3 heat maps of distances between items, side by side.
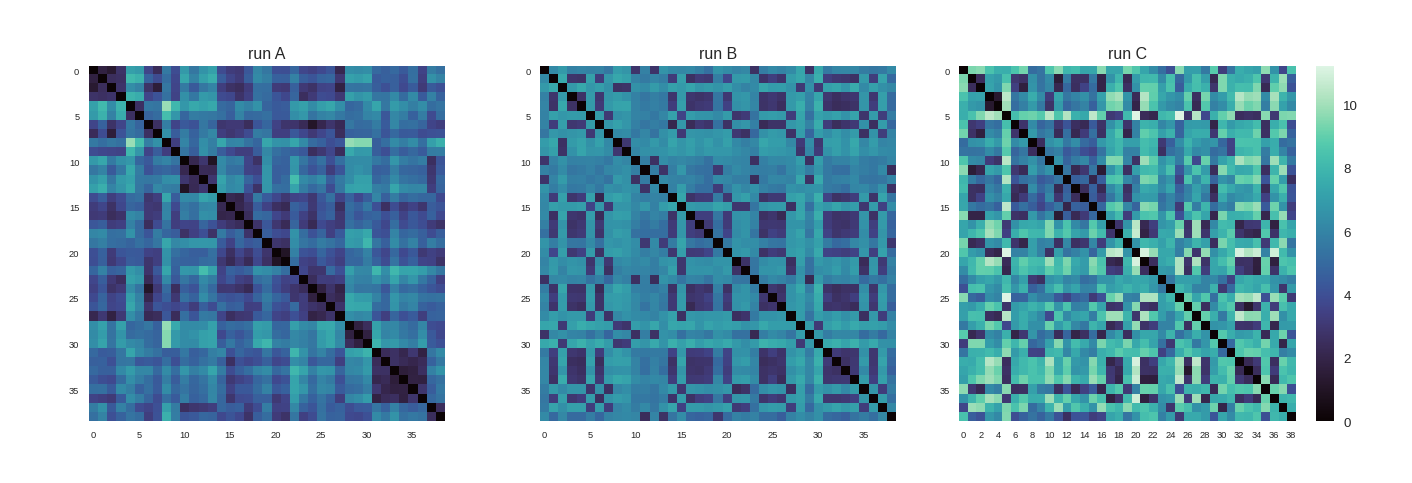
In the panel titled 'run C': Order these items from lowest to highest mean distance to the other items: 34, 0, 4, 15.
15, 4, 34, 0
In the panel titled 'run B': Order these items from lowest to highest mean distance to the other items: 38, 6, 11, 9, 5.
6, 38, 11, 5, 9
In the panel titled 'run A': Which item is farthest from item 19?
30
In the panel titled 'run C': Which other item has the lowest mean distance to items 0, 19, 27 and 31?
9
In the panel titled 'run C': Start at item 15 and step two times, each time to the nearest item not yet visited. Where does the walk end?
38
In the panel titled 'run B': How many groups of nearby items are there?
5
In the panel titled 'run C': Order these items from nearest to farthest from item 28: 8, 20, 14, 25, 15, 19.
14, 8, 19, 15, 25, 20
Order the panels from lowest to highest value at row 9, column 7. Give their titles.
run A, run C, run B
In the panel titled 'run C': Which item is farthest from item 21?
20
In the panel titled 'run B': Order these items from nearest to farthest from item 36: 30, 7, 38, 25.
25, 38, 7, 30
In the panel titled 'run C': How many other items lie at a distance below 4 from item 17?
10
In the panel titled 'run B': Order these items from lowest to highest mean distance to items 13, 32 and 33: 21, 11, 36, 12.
36, 11, 12, 21
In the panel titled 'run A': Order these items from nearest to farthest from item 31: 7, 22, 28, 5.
7, 5, 28, 22
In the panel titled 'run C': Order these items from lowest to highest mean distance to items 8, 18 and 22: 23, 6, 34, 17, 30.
34, 17, 23, 30, 6
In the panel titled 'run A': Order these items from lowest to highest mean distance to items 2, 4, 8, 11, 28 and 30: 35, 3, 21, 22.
21, 35, 3, 22
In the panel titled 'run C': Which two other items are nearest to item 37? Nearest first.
30, 24
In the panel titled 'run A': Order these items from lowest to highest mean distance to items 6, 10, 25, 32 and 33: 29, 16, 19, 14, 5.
16, 14, 5, 19, 29
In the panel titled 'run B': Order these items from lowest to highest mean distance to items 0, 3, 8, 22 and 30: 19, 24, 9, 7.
9, 7, 24, 19
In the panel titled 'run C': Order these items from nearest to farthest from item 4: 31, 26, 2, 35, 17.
35, 2, 31, 26, 17
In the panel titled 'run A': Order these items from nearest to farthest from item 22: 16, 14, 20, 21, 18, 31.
14, 16, 21, 20, 18, 31
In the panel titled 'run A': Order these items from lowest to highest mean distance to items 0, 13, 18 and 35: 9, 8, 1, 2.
2, 9, 1, 8
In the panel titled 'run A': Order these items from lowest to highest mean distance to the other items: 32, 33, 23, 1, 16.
16, 32, 23, 1, 33
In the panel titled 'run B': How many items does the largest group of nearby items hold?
17
